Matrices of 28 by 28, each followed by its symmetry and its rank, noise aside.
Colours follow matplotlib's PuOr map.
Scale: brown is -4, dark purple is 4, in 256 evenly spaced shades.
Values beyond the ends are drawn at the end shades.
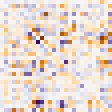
antisymmetric, rank four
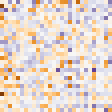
no symmetry, rank four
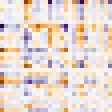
antisymmetric, rank two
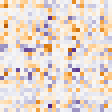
no symmetry, rank four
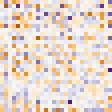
no symmetry, rank three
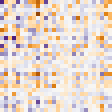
no symmetry, rank three
